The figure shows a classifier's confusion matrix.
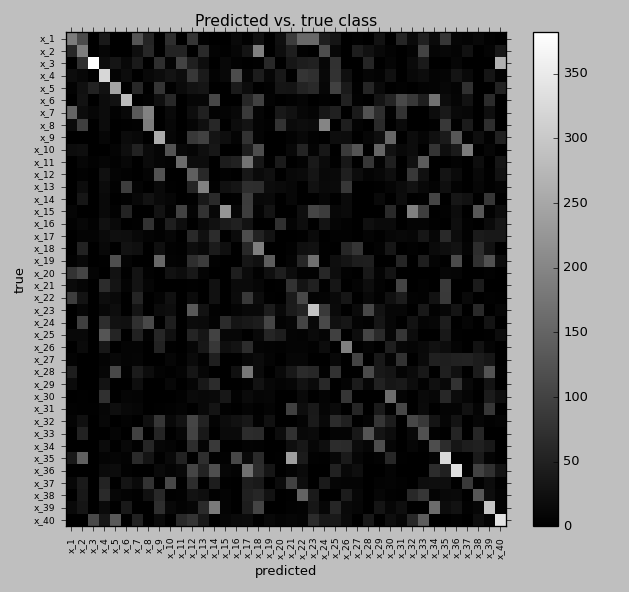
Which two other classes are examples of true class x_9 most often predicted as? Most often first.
x_30, x_36
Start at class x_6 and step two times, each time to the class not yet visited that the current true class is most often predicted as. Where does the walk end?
x_29
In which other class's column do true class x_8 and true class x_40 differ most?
x_24
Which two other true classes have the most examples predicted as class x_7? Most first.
x_1, x_33
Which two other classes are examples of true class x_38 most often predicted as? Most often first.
x_22, x_33
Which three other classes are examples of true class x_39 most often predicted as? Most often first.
x_14, x_34, x_18
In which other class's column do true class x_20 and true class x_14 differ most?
x_34
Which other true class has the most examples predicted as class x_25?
x_5
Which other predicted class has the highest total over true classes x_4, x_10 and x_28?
x_17
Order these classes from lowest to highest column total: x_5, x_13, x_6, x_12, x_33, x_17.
x_6, x_5, x_33, x_13, x_12, x_17
